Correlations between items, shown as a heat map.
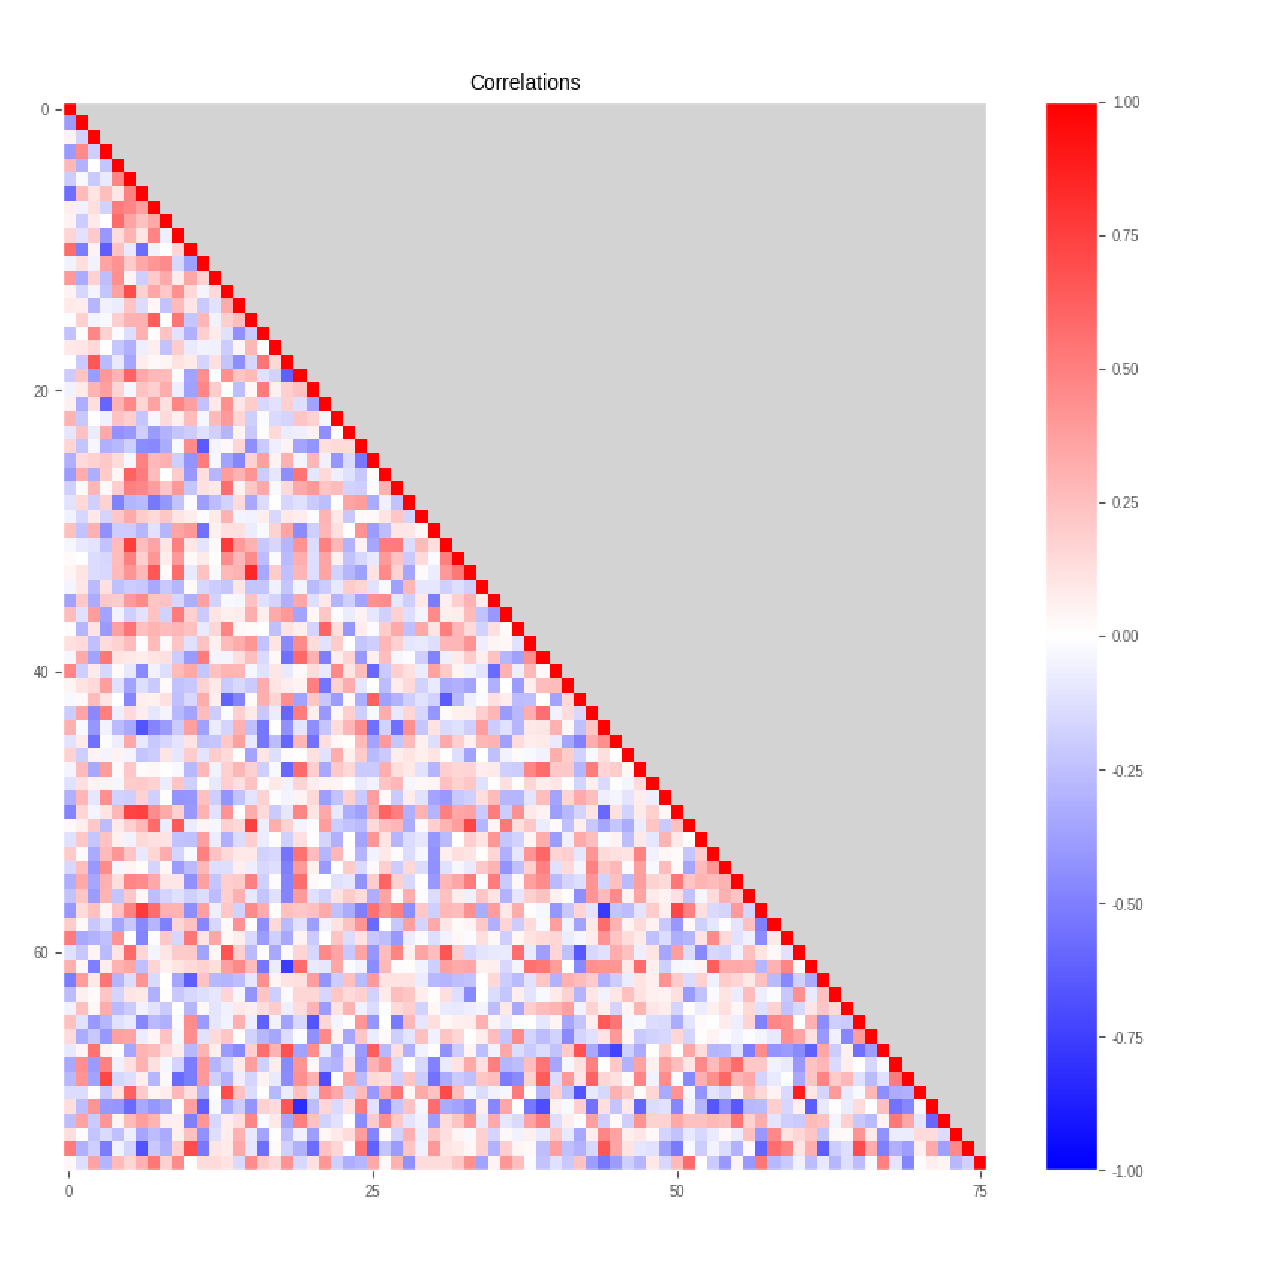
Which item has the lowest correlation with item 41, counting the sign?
21
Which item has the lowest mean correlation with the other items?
71
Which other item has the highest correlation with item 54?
69
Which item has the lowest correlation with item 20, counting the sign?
65
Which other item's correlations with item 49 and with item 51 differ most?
9
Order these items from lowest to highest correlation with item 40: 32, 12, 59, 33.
33, 32, 59, 12
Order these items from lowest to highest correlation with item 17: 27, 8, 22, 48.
8, 22, 27, 48
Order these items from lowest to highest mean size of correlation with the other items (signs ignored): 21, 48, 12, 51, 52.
48, 12, 52, 51, 21
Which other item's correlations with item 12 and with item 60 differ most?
70
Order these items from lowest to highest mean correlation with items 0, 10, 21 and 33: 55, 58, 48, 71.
55, 48, 71, 58
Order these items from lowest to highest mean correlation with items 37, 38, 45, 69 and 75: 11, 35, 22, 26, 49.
49, 22, 11, 35, 26
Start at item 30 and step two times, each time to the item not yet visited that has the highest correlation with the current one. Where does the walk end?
18
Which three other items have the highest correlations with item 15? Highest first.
33, 51, 7
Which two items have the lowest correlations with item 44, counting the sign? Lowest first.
57, 6
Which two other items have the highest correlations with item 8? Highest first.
4, 11
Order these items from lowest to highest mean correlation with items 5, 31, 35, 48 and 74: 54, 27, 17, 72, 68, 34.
17, 34, 54, 68, 72, 27
